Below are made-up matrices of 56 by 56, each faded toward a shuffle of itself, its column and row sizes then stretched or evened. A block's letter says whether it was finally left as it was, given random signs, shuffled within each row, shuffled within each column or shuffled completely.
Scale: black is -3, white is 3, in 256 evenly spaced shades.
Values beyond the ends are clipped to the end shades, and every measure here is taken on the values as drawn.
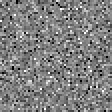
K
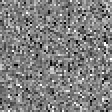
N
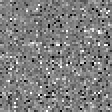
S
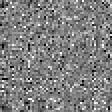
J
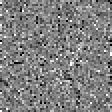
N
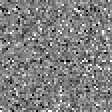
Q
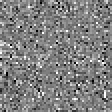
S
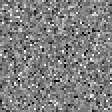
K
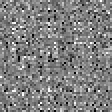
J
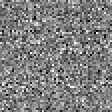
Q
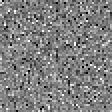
K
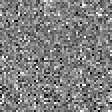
J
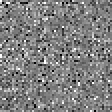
S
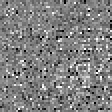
J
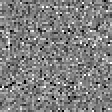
Q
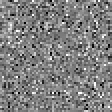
J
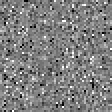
N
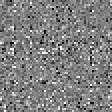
J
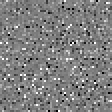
Q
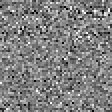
Q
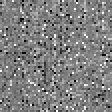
N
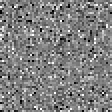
J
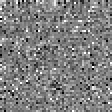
J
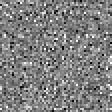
J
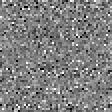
Q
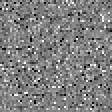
Q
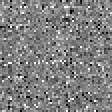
S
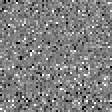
Q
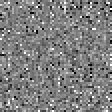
S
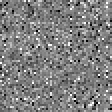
N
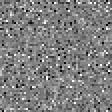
Q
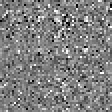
J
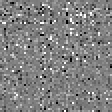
S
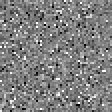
N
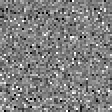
Q
